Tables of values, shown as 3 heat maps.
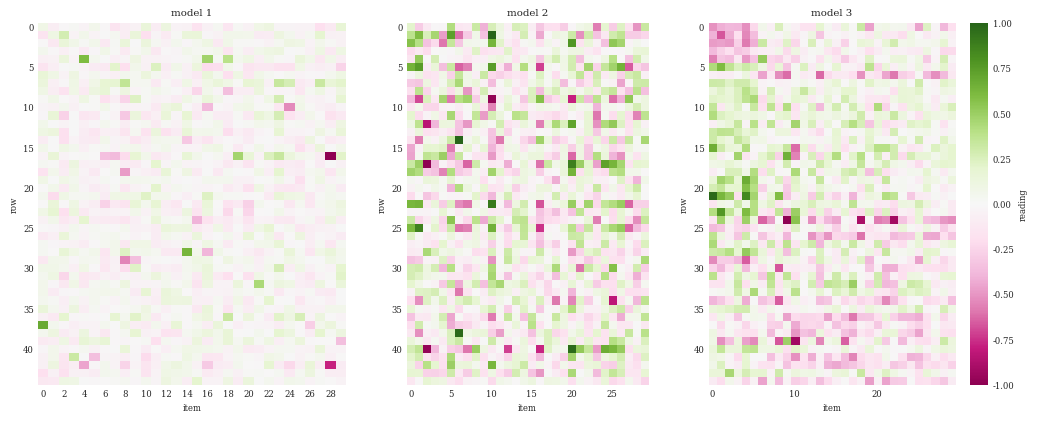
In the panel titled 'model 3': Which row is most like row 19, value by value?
28
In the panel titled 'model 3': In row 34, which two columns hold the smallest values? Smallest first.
8, 21
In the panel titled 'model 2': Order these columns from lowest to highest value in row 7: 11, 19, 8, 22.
19, 22, 11, 8
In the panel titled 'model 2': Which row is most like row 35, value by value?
26
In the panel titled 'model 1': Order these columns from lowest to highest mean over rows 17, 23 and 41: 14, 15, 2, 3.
2, 15, 14, 3
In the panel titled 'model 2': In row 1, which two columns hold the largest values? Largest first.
10, 5
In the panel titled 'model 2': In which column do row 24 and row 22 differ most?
1
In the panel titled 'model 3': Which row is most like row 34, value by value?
30
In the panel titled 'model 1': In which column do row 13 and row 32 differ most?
21
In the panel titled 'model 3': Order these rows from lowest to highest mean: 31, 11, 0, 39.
39, 0, 31, 11
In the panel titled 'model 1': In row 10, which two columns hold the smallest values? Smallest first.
24, 16
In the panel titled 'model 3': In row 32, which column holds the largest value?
17
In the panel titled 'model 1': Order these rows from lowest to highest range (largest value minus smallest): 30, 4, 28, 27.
27, 30, 4, 28
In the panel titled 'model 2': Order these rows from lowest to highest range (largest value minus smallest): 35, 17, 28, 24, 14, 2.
35, 28, 24, 2, 14, 17
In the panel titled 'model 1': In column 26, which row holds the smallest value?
37
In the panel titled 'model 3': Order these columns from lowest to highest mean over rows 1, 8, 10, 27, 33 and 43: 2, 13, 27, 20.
13, 27, 2, 20
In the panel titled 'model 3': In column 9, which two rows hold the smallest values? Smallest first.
24, 6
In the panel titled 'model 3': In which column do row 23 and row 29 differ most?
4
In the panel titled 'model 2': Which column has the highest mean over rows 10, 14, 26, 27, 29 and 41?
29
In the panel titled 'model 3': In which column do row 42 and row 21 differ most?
0
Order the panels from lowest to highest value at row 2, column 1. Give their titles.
model 3, model 1, model 2
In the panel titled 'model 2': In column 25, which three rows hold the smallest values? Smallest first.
34, 9, 16
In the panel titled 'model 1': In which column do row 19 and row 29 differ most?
8
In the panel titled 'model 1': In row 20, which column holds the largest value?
11
